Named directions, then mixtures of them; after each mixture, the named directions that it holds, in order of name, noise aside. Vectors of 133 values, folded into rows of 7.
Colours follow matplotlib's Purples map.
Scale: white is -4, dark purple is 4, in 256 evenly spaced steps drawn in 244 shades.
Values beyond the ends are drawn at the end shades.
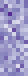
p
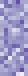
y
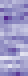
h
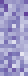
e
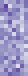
e, p.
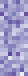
e, h, y.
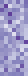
p.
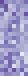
e.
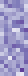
p, y.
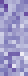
e.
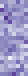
h, p, y.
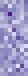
p.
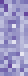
e.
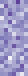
p, y.
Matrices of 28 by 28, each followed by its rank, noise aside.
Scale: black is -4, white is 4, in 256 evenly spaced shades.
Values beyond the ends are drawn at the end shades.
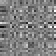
two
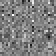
four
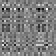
two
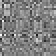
four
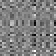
two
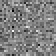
five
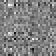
three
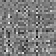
five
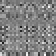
three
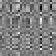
two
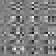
two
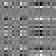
one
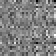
three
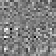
four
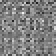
four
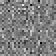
five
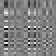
one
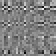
one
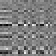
one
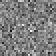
five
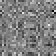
five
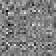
four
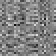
three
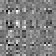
two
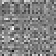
three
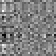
three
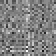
four
